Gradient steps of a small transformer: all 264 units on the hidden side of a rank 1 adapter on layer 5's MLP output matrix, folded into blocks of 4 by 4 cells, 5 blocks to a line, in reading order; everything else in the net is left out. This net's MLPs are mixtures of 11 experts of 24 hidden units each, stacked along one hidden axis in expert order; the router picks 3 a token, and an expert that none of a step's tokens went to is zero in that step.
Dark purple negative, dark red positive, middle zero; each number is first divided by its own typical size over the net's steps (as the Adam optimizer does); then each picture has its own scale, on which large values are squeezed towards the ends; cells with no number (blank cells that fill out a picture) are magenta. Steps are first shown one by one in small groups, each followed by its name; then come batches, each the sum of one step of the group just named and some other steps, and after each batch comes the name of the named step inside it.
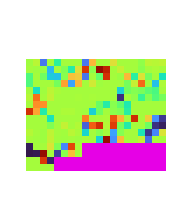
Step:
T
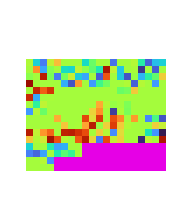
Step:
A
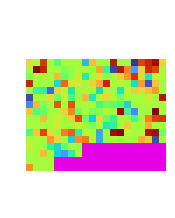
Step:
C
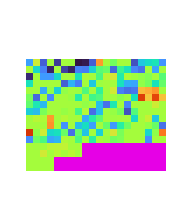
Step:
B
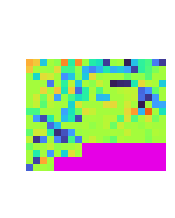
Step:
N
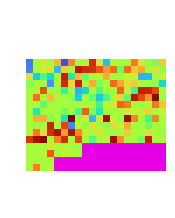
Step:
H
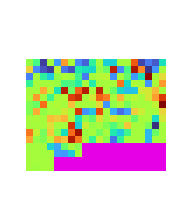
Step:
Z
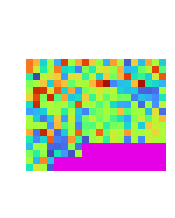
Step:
N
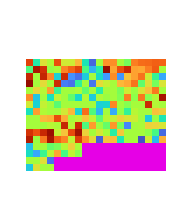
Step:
A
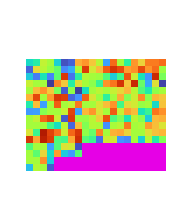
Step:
H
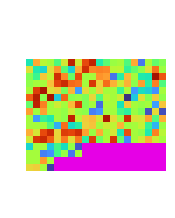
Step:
H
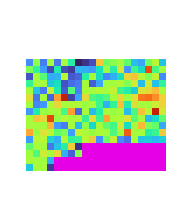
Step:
B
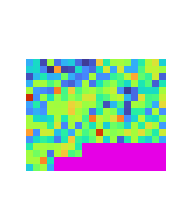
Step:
B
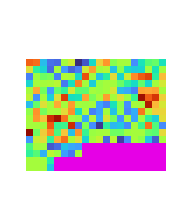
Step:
B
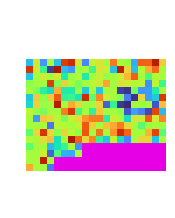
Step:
C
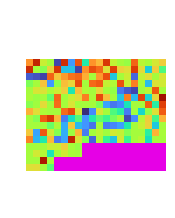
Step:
Z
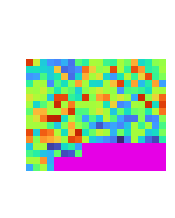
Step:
Z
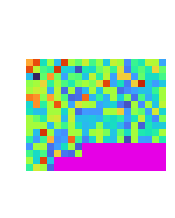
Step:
N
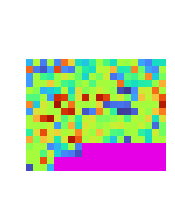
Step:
Z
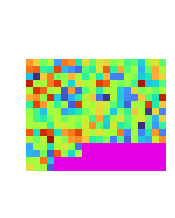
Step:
A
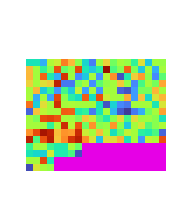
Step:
A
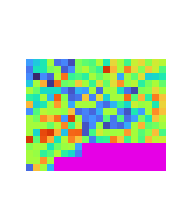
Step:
H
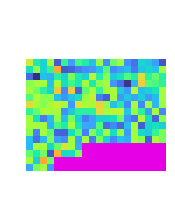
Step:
N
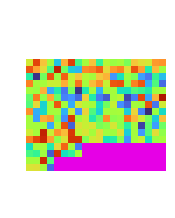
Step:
H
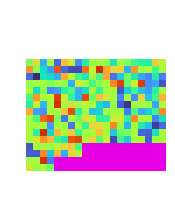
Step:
T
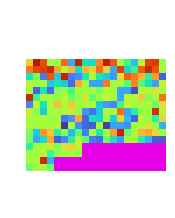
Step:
C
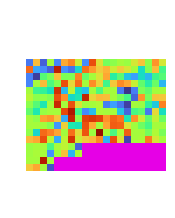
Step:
H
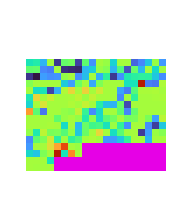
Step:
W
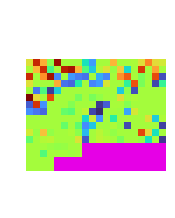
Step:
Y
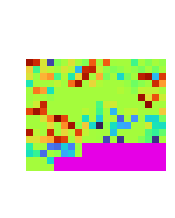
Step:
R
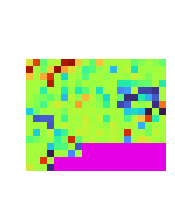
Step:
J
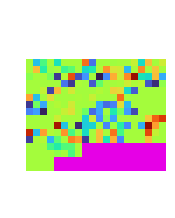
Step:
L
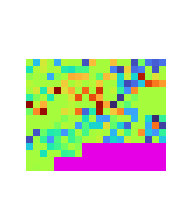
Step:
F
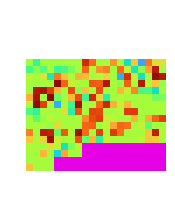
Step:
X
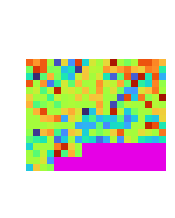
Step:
F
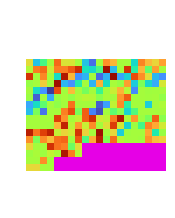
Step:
L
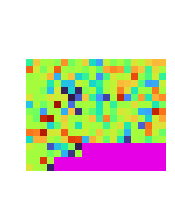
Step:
L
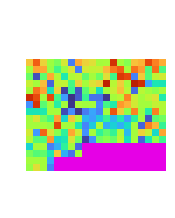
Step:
Y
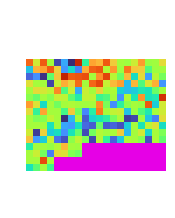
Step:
F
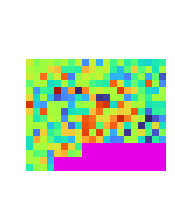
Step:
F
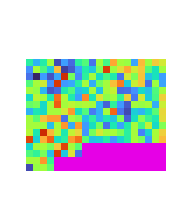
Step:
W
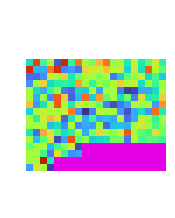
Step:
J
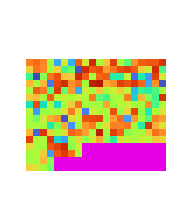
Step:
X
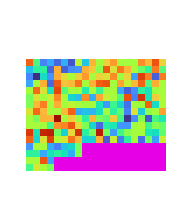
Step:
R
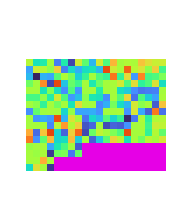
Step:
J
